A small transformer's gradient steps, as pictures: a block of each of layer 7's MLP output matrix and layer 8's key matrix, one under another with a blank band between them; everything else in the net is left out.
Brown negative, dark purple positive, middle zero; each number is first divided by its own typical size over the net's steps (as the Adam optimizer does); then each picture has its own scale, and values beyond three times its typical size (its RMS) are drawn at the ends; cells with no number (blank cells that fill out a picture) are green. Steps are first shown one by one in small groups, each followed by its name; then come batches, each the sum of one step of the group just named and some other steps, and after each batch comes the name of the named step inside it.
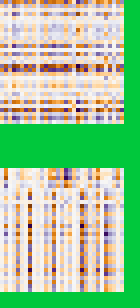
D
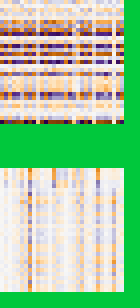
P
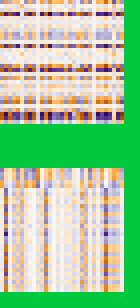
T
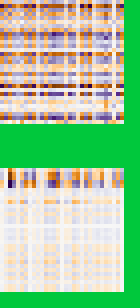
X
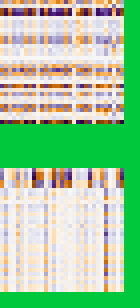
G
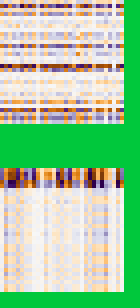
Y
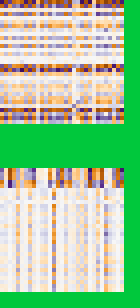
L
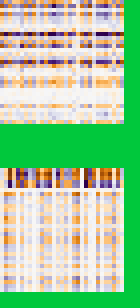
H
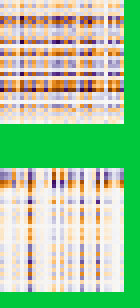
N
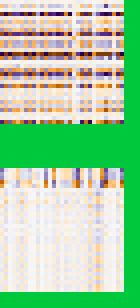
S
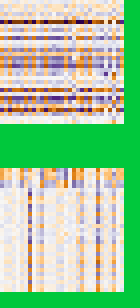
P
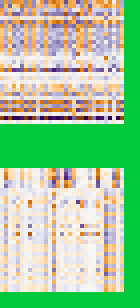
D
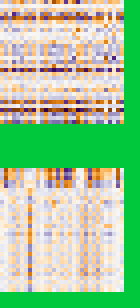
D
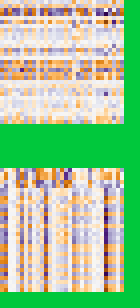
G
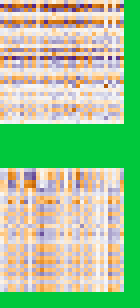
X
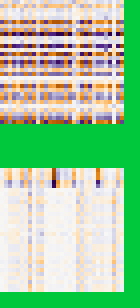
P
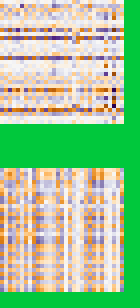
Y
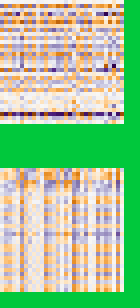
T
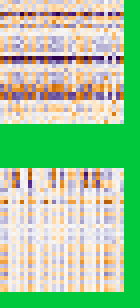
P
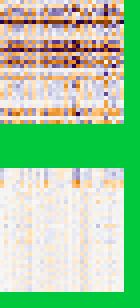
S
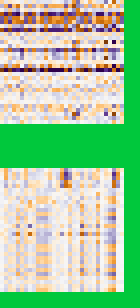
D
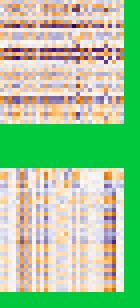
P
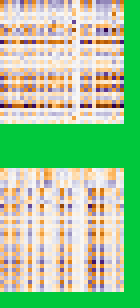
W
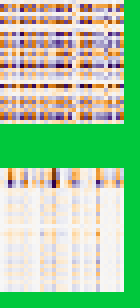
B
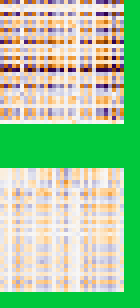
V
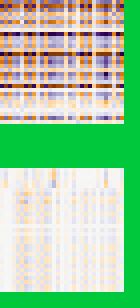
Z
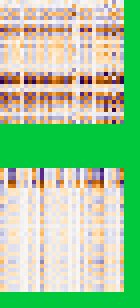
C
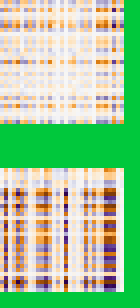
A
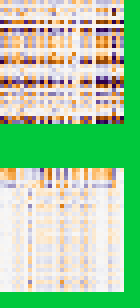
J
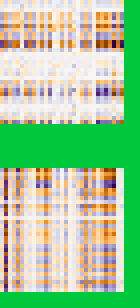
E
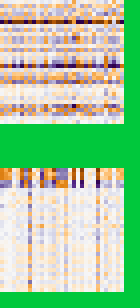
B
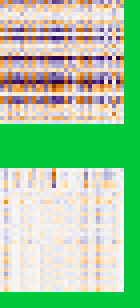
Z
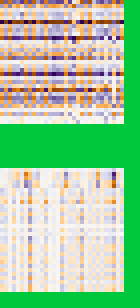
Z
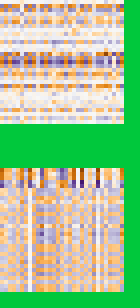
Z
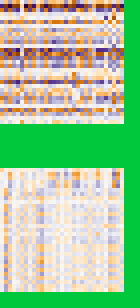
B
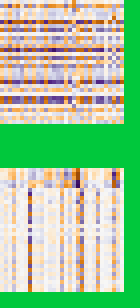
J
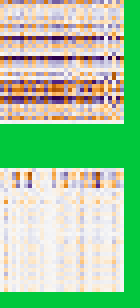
Z
